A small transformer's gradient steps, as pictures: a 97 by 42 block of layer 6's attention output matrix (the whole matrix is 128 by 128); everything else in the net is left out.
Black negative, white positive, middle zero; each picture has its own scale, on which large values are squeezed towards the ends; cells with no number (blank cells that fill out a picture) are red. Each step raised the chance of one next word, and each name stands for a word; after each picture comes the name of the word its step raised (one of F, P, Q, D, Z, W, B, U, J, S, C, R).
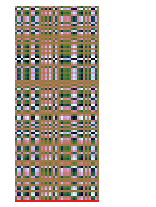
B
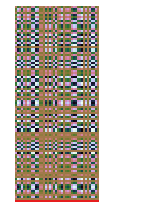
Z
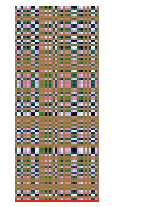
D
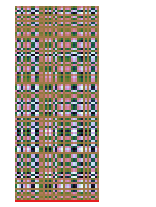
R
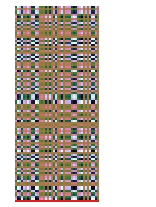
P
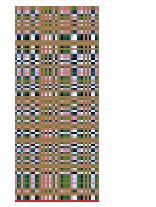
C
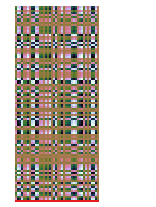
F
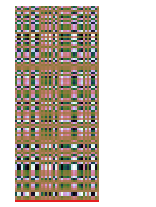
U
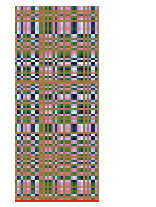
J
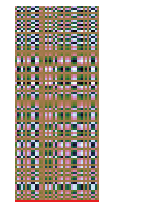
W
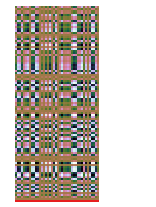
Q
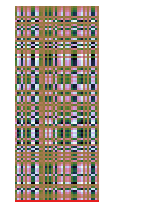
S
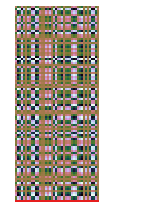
B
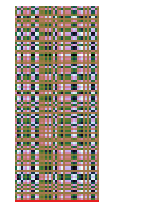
S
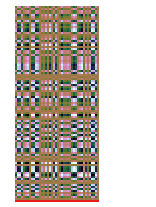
Q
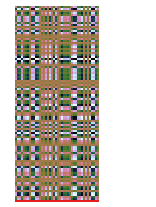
B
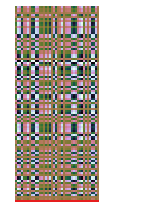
J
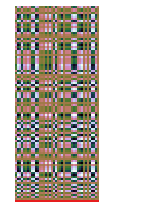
Q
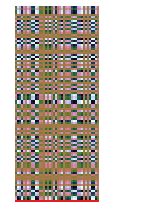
P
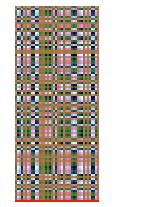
S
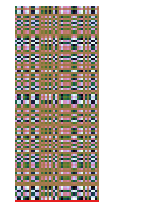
P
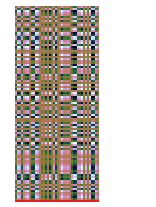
S
